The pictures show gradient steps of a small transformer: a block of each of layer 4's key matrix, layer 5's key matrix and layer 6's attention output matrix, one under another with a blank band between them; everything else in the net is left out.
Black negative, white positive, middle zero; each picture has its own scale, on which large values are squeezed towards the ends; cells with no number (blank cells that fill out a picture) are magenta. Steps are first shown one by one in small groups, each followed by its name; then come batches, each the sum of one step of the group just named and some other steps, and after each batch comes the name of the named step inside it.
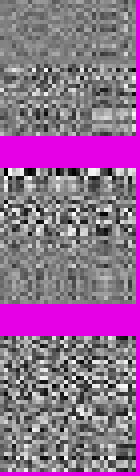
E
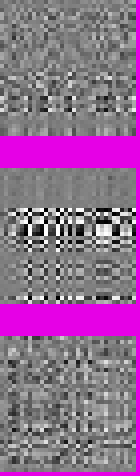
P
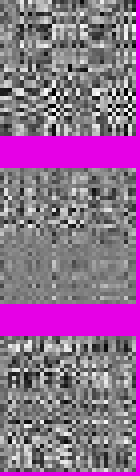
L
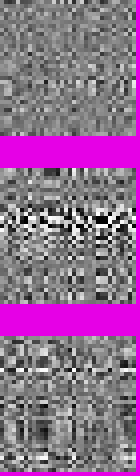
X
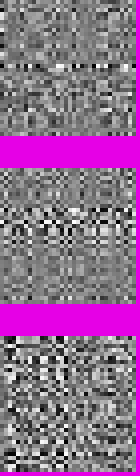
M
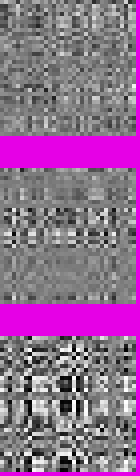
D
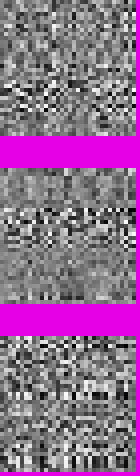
L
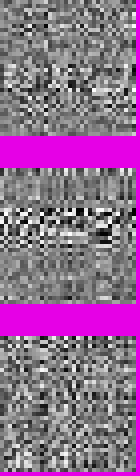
X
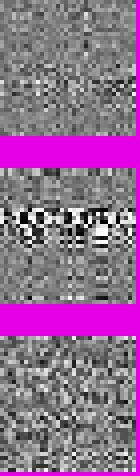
X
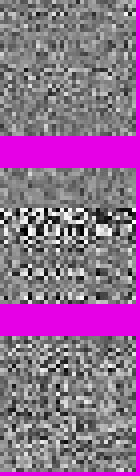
P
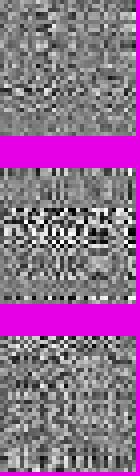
L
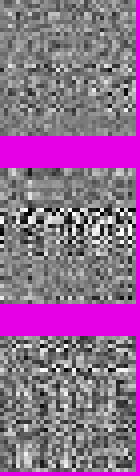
X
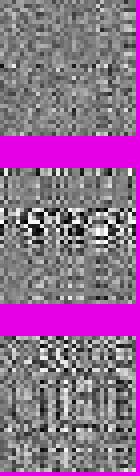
M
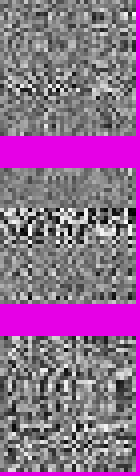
P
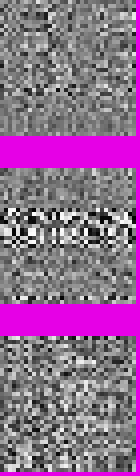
M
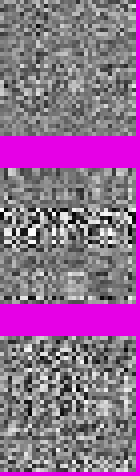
D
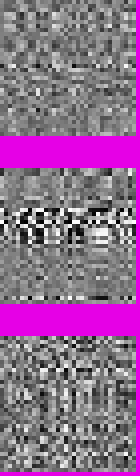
M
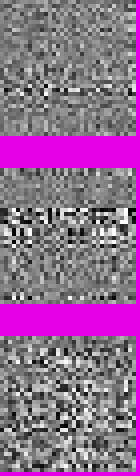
D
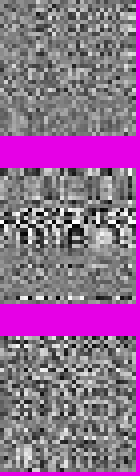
E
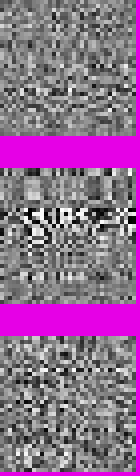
M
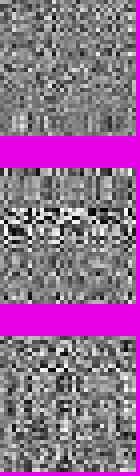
D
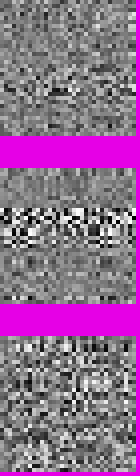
D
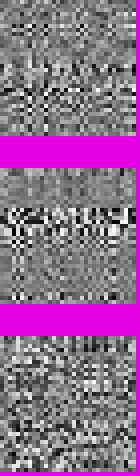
M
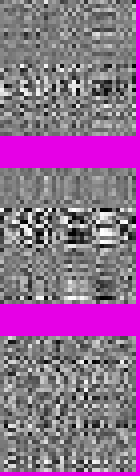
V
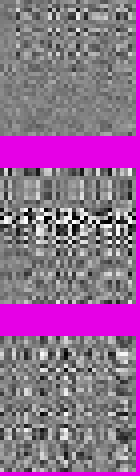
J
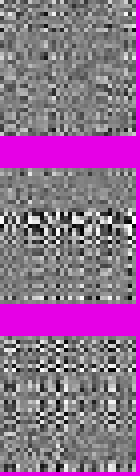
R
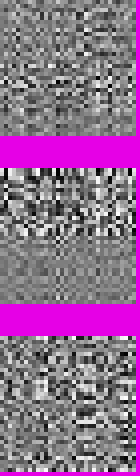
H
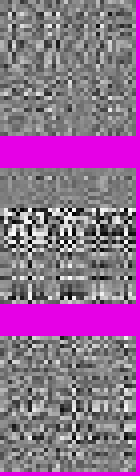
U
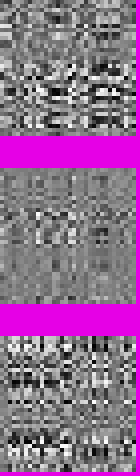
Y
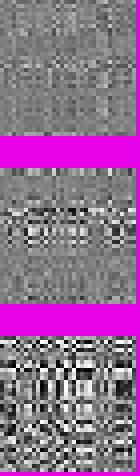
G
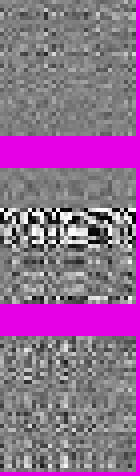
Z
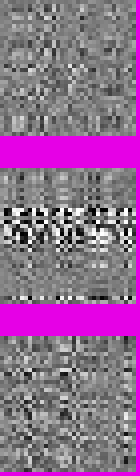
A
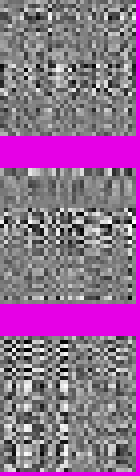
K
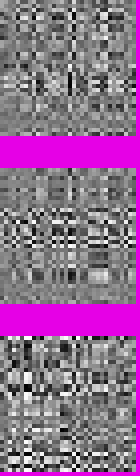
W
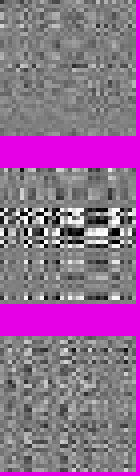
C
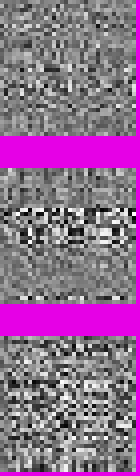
A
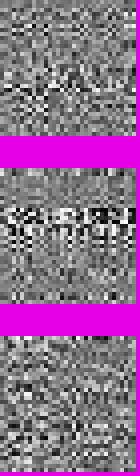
W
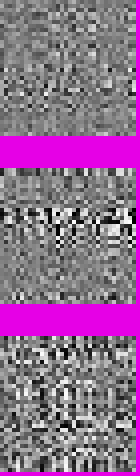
J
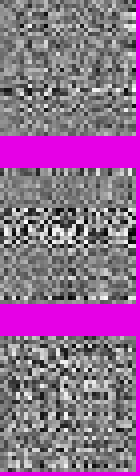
J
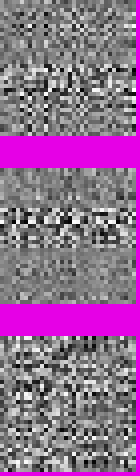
W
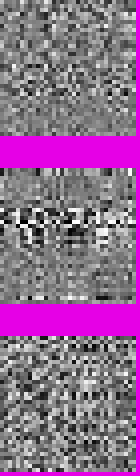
V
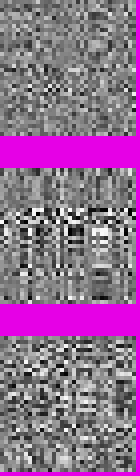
A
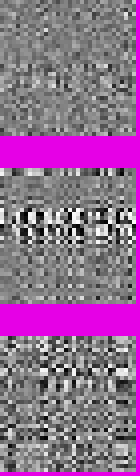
R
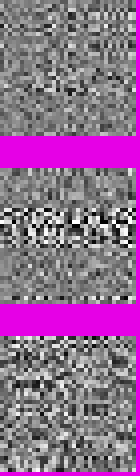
J
